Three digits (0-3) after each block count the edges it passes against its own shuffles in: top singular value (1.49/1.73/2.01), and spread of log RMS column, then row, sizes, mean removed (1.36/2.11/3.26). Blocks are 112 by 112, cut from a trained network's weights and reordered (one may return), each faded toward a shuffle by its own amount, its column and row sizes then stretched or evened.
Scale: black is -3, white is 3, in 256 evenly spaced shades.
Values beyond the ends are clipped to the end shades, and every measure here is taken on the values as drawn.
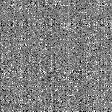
1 0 2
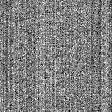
3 0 0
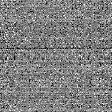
2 2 1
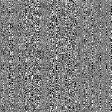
2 3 0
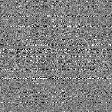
3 1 3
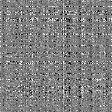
3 2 3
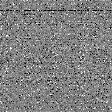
1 1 2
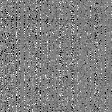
0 3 0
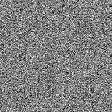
2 1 0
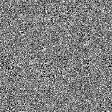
1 1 1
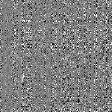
2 3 2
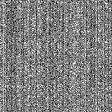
3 0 1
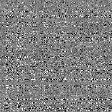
1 2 3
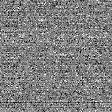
2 1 0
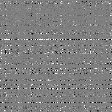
2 2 3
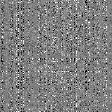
1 3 2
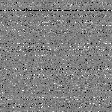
2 0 3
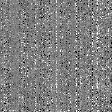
1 3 1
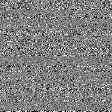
1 0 3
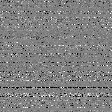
2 0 3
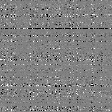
2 2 3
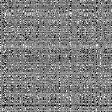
3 3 1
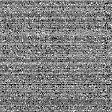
3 1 1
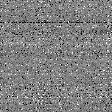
1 1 2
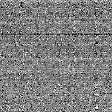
2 2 1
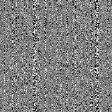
1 3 0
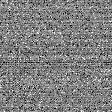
2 0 0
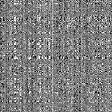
3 2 3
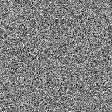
2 0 0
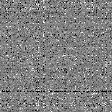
1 2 2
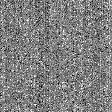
1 1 0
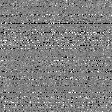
1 0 3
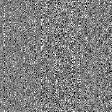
1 3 0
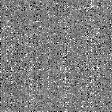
0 2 2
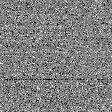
0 0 1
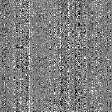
2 3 2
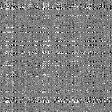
3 2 3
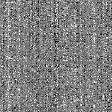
2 2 2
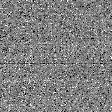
0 1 0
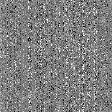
0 3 0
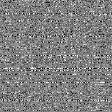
1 1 3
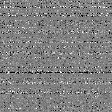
1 1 3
